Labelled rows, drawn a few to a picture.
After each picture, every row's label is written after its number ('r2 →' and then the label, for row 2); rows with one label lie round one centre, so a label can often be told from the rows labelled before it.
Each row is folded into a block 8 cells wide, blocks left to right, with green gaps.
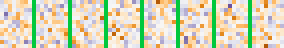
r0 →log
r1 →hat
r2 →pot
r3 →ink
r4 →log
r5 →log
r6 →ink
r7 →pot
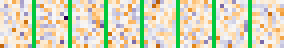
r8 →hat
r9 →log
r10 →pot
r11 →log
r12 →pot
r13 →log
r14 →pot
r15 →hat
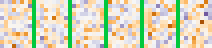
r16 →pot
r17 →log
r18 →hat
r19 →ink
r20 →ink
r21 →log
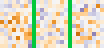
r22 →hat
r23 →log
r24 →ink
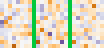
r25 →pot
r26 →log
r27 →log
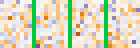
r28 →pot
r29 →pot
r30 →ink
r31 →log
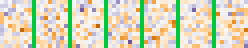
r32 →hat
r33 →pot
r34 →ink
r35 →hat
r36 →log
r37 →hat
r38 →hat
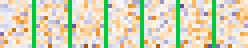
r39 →hat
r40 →pot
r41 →pot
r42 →pot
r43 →pot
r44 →hat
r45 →pot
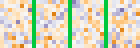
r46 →log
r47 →log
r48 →hat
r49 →hat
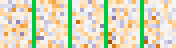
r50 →ink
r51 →log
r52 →pot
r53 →log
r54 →log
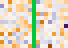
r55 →log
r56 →pot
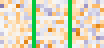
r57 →hat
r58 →hat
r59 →ink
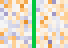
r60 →log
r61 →pot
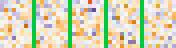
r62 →pot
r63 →log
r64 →ink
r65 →log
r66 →pot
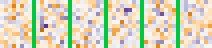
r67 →pot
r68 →log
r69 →log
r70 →ink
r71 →pot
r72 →ink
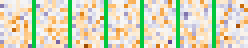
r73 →hat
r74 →hat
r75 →pot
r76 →pot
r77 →log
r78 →log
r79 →ink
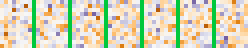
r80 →ink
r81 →ink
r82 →hat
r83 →pot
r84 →ink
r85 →ink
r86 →hat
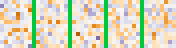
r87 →hat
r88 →log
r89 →ink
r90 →pot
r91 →log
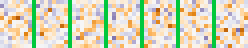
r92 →hat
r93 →ink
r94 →log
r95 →log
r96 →ink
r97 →ink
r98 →pot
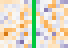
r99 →ink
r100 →hat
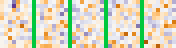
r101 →ink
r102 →log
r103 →log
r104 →pot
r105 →log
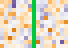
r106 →ink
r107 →log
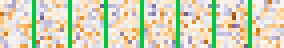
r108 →ink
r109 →log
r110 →pot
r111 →hat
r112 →hat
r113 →hat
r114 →hat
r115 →ink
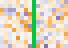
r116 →hat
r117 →hat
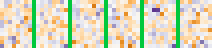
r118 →pot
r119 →ink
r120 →log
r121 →log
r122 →hat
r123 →hat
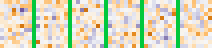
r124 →ink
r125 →pot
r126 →ink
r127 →pot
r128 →ink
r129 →pot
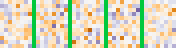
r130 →hat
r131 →hat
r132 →log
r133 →log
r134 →pot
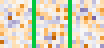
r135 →log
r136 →pot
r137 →hat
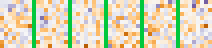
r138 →ink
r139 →log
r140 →pot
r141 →pot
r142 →ink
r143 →ink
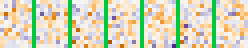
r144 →ink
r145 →hat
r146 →log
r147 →log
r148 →hat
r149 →log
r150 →pot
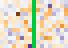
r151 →hat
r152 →ink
